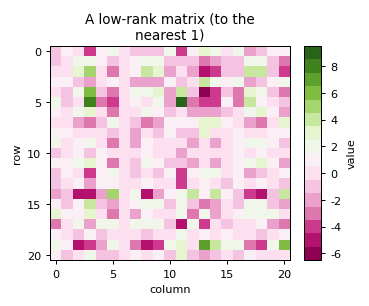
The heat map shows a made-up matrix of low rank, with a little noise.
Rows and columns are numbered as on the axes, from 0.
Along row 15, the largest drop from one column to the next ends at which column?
4
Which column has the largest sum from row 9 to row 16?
18
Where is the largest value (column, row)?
11, 5
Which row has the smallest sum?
14
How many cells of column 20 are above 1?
4
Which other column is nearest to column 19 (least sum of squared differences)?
1
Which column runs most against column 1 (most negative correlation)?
7
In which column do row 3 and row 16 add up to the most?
13
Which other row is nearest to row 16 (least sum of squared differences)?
9
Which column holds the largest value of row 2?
3
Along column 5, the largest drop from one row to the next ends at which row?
15
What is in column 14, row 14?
4
